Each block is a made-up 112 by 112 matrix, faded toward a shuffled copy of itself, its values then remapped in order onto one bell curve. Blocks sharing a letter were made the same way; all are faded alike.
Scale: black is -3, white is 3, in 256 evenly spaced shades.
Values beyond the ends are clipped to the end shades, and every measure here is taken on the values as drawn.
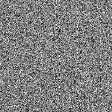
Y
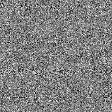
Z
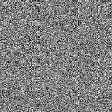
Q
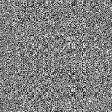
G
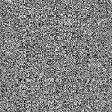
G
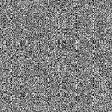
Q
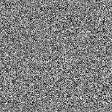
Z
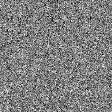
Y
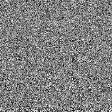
Z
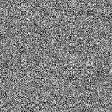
G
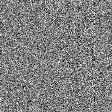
Y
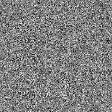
Z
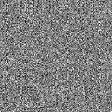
Q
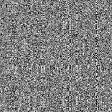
Q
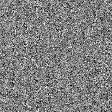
Y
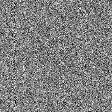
Y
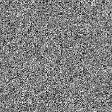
Z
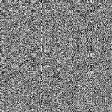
Q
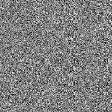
Q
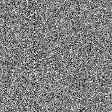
Y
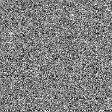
Z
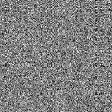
Q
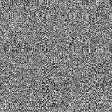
Q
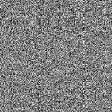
Q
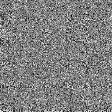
Z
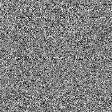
Z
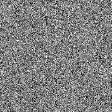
Y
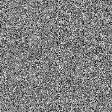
Y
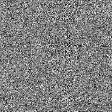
Z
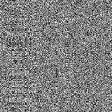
Q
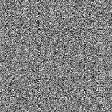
G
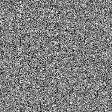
Y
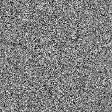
Y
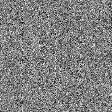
Y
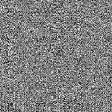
G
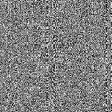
Q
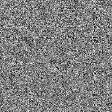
Z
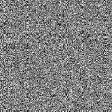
Q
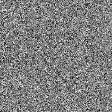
Y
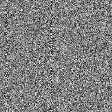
Y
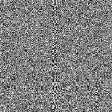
Q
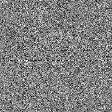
Z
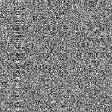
G
